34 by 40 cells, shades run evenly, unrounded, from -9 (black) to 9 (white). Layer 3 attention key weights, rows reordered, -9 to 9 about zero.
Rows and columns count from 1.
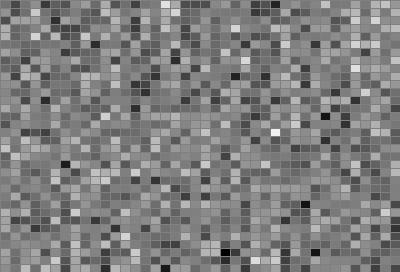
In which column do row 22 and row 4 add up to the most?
24
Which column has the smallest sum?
31
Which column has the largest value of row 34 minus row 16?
35
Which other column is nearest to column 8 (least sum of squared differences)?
22
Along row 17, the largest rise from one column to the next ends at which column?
28
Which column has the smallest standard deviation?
20
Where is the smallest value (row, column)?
32, 23
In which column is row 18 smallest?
33
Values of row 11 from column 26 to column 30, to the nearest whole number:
-3 -3 2 2 4
